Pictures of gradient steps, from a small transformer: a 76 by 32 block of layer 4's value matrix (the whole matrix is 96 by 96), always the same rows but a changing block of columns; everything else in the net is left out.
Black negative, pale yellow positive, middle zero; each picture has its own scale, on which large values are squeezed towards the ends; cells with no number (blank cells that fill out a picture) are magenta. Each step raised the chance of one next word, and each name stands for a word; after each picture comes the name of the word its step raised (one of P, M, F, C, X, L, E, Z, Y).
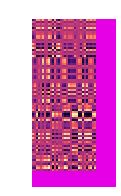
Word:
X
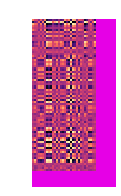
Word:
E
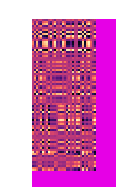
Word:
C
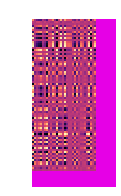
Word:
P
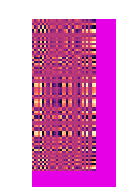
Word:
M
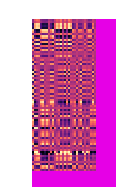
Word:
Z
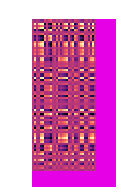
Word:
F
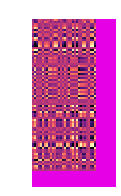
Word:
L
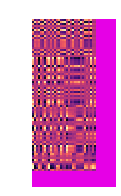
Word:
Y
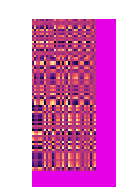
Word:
C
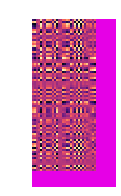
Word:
E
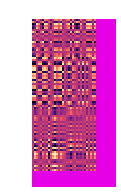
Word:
E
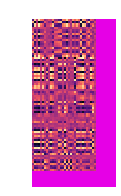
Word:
E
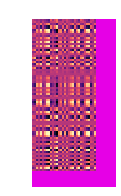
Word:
M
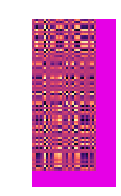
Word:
C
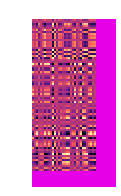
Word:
P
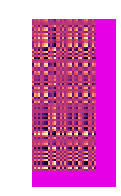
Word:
P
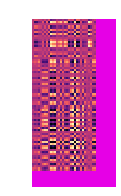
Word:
C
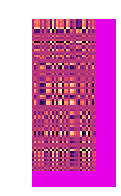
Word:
M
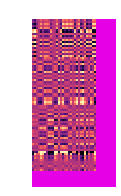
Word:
Z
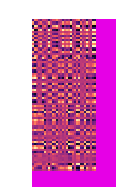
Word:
C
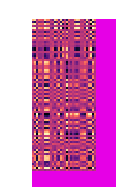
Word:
X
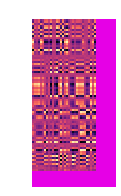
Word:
M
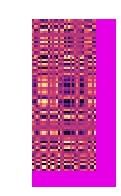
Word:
M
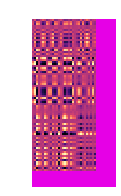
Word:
P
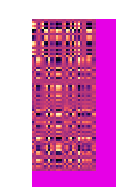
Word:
F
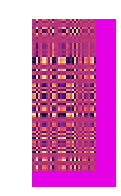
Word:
X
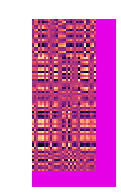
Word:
L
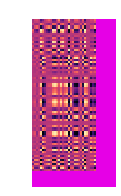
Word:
M
